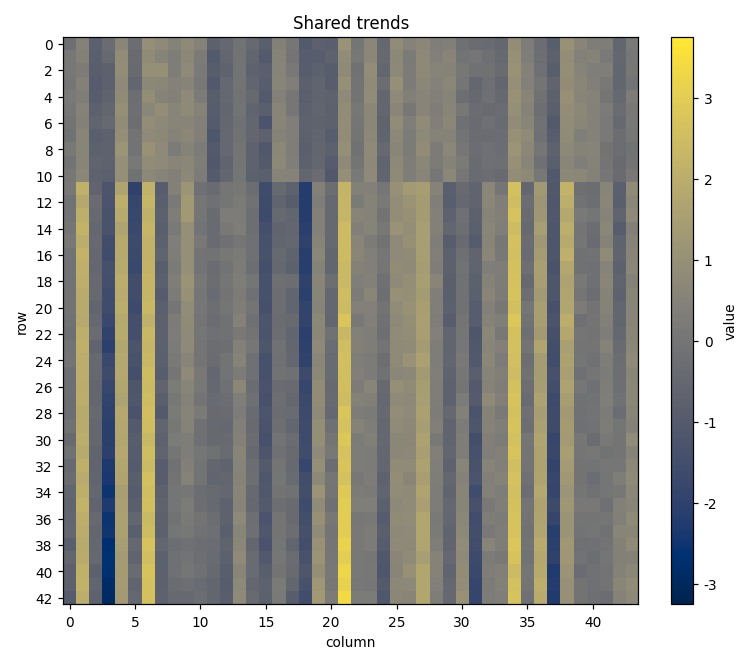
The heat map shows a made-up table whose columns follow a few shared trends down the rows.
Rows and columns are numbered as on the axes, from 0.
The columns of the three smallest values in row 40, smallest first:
3, 37, 31
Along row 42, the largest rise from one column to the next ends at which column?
4
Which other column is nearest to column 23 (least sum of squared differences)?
28
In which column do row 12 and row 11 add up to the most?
34
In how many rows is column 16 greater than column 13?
11
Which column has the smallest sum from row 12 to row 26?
18
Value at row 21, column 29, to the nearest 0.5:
-1
